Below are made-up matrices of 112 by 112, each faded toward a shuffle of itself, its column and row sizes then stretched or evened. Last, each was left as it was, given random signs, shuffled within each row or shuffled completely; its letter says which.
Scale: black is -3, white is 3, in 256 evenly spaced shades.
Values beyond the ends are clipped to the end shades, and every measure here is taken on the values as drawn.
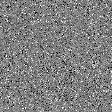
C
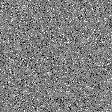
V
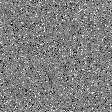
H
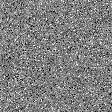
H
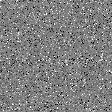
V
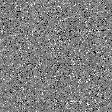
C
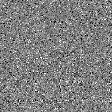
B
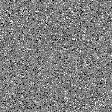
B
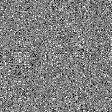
B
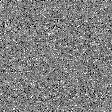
V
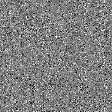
C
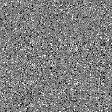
B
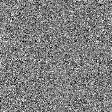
C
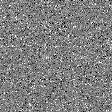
V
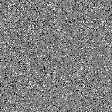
B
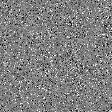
C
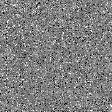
C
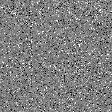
C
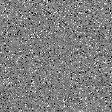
B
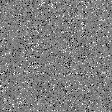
C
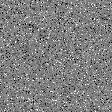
V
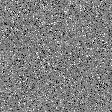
H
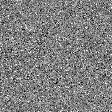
V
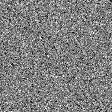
V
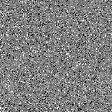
B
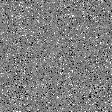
C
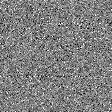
V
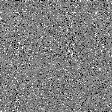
C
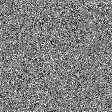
V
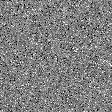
H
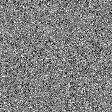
V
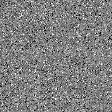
C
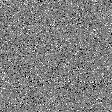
V
